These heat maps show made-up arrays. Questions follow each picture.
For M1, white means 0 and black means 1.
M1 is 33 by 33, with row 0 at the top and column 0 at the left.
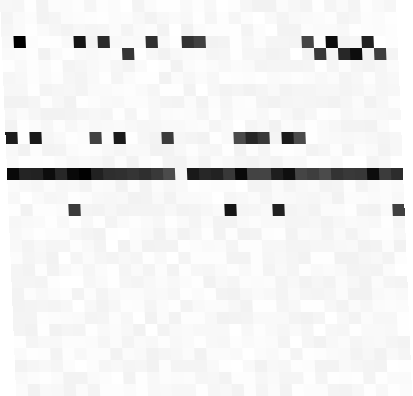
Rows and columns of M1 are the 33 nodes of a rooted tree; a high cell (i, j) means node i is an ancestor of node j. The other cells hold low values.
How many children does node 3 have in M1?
9
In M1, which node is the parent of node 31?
4
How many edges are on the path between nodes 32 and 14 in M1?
2
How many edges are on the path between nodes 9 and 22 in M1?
4
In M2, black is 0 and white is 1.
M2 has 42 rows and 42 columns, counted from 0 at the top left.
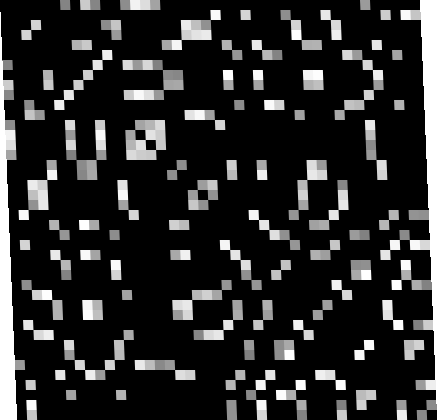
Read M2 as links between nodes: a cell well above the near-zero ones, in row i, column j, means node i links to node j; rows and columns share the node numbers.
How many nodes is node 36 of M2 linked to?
7
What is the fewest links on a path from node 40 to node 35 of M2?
2
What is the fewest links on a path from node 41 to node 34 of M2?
2
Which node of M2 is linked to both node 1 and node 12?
node 21
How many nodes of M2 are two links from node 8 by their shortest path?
7
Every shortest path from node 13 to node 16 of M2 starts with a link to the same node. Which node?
node 0
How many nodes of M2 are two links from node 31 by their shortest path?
1
